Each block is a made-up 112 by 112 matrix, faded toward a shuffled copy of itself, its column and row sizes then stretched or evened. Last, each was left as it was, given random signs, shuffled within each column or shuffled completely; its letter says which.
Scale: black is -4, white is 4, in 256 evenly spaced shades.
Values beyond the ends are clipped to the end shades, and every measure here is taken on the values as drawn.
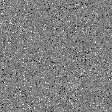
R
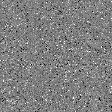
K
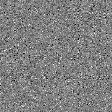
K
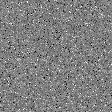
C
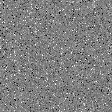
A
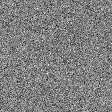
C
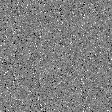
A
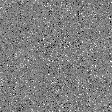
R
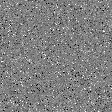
C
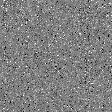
A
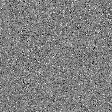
A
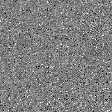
K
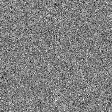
A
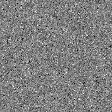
A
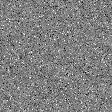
C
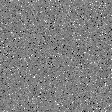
C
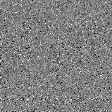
R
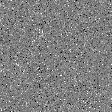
A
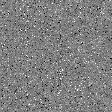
A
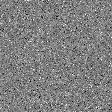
C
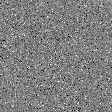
C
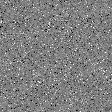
C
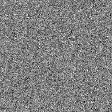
R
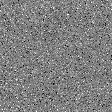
C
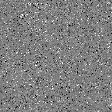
K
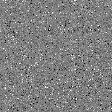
K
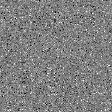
K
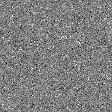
R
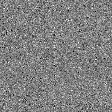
R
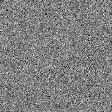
R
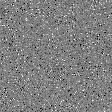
C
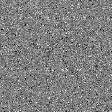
K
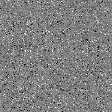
K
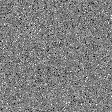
C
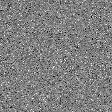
A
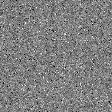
A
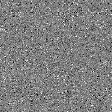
K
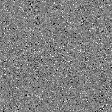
K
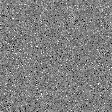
A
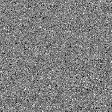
R
